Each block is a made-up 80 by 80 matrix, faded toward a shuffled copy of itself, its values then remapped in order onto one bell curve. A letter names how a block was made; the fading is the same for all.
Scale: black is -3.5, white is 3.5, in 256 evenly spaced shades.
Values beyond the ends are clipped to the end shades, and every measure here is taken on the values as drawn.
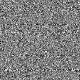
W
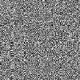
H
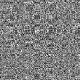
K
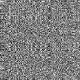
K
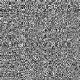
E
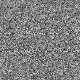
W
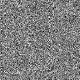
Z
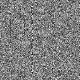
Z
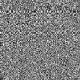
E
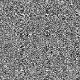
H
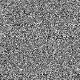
W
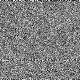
W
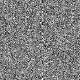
Z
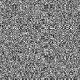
E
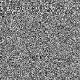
H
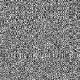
E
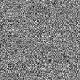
E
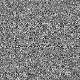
W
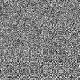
E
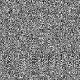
H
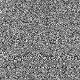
W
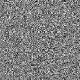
H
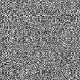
K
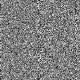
Z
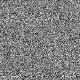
W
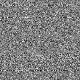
W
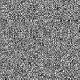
E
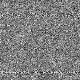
W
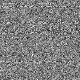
W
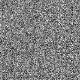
Z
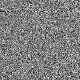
W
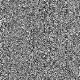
Z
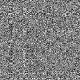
H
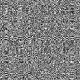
E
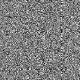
H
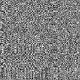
K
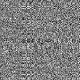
K
